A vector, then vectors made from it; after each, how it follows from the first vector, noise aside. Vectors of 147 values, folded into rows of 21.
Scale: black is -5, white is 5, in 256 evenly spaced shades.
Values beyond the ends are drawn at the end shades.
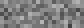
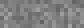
negated, shrunk.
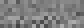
wrapped around, partly zeroed.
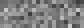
negated.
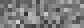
wrapped around.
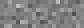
reversed, partly zeroed.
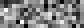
wrapped around, scaled up.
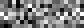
reversed, negated, scaled up.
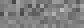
reversed, partly zeroed.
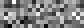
reversed, negated, scaled up.
